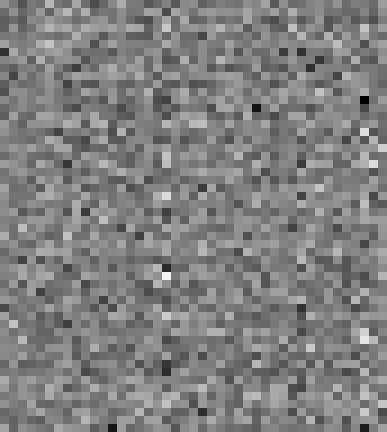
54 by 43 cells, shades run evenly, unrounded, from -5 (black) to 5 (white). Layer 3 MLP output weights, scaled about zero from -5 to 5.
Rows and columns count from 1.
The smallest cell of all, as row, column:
13, 41
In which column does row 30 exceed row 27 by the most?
8
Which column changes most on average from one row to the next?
19
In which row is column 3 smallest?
33
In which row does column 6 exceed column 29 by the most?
14
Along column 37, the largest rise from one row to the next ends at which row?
5
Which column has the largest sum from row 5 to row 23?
6
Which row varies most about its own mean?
21
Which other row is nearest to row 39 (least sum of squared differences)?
7
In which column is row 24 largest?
36
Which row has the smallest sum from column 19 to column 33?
47
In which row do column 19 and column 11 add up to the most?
35
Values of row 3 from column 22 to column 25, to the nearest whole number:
-1 -1 0 -1
